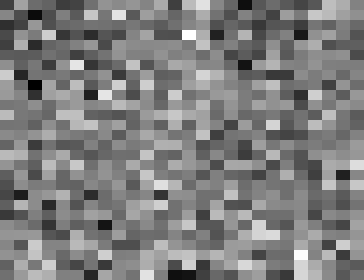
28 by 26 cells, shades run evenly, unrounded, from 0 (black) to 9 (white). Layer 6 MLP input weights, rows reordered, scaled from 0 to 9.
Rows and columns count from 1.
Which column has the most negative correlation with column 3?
9
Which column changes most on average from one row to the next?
7
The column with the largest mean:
11
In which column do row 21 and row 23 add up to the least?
4
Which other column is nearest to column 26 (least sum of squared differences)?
17
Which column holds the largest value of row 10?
8
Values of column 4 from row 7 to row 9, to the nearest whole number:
2 4 6
